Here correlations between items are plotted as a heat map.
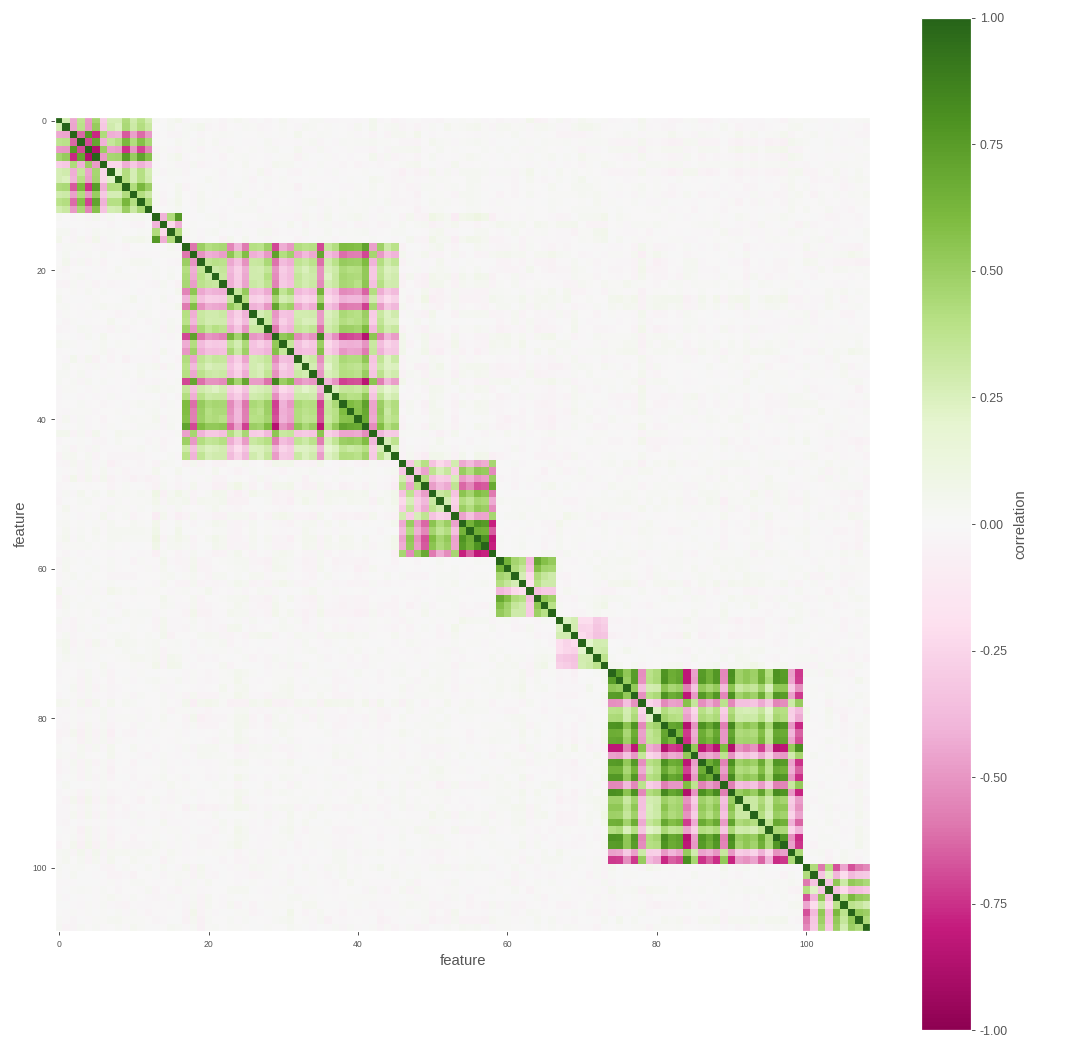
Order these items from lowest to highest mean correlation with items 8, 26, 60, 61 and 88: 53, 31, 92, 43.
31, 53, 43, 92
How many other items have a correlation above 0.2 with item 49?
4
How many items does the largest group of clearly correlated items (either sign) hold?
29
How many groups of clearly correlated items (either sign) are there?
8
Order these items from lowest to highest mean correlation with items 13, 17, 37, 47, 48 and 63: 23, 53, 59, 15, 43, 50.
23, 59, 53, 50, 15, 43
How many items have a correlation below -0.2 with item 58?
8
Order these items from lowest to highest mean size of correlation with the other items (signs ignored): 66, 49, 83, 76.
66, 49, 76, 83
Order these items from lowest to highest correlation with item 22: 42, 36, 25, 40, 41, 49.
25, 42, 49, 36, 40, 41
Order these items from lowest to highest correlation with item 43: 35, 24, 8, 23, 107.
35, 23, 24, 107, 8
